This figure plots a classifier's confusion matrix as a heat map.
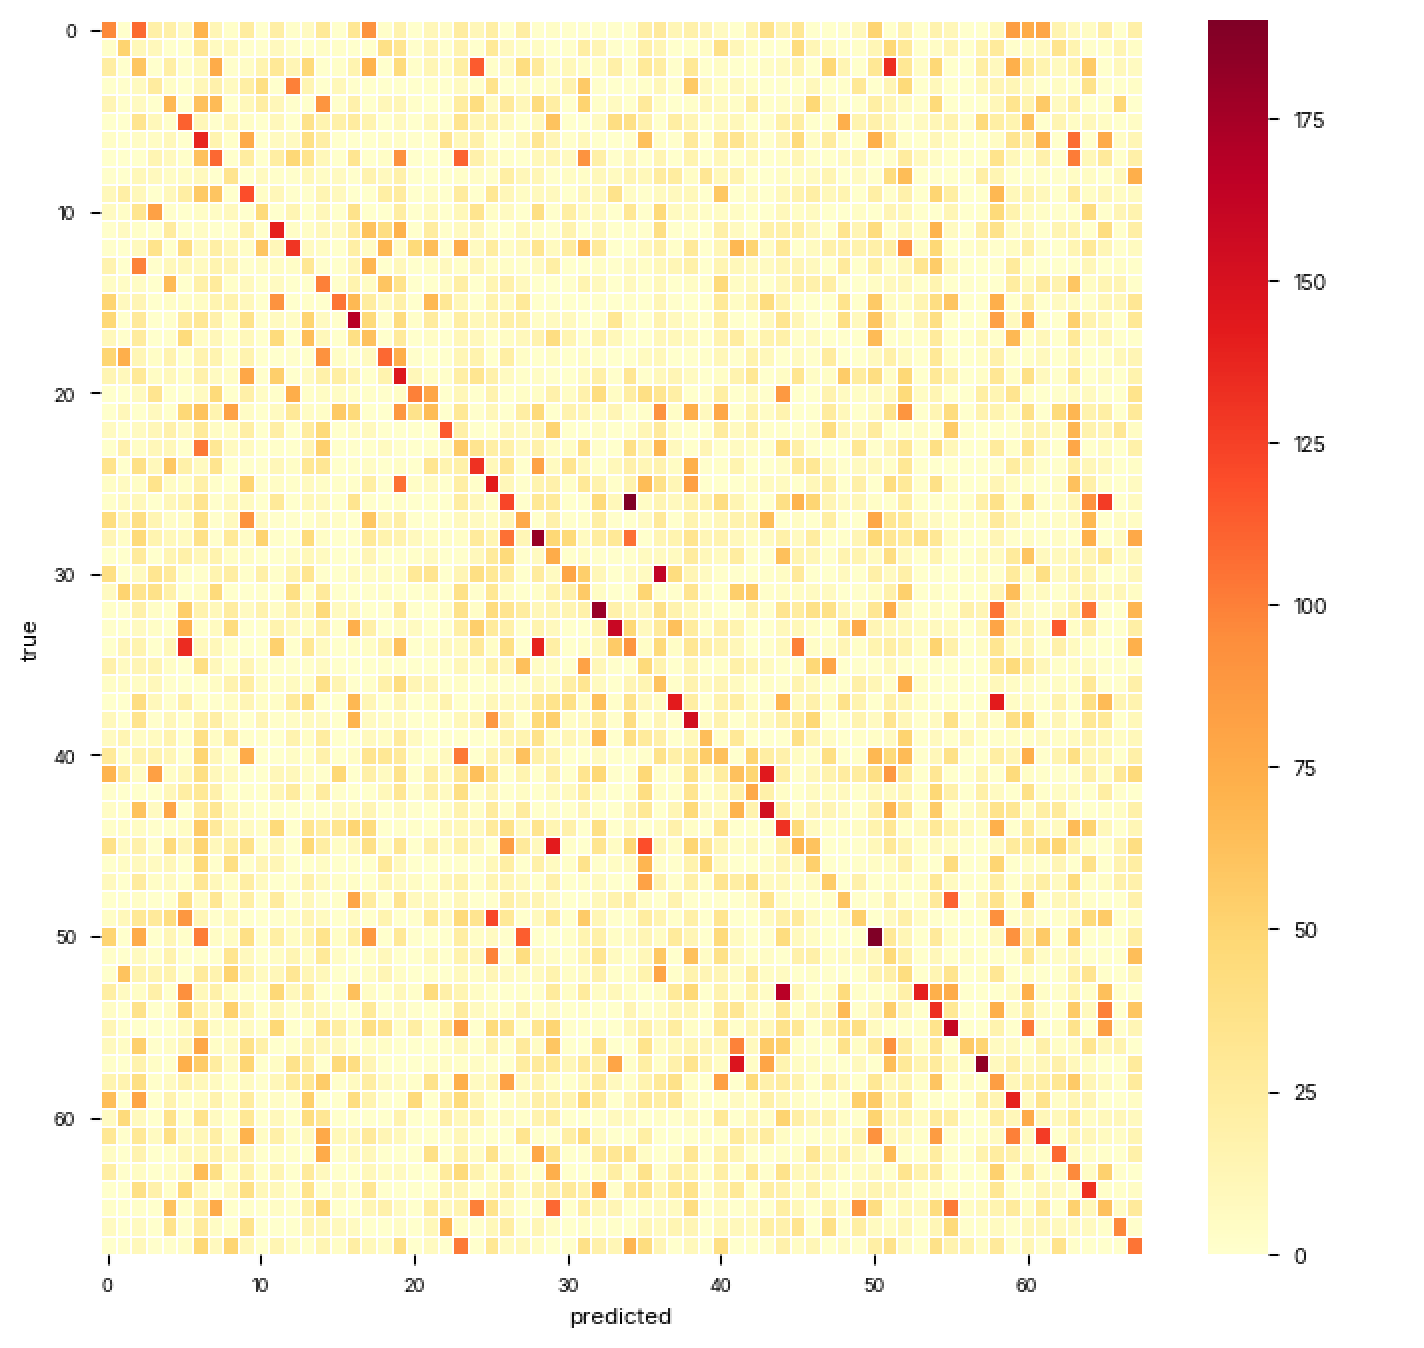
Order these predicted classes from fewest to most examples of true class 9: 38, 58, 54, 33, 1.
38, 1, 33, 54, 58
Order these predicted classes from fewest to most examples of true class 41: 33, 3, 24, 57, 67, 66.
33, 57, 66, 67, 24, 3
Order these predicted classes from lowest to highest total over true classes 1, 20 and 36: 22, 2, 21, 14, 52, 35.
22, 2, 14, 35, 21, 52
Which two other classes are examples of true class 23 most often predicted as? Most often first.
6, 63
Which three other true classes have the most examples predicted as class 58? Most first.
37, 32, 49
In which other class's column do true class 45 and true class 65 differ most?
35
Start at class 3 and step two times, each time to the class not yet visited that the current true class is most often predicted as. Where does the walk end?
52
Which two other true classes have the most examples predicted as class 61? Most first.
0, 6
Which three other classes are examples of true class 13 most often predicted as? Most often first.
2, 17, 54
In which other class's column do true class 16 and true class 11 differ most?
60
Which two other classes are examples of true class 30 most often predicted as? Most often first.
36, 31
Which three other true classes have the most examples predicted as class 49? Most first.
65, 33, 59
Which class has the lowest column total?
56
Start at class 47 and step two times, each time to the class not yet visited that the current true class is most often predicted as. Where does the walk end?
31
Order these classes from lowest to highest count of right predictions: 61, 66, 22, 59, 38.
66, 22, 61, 59, 38
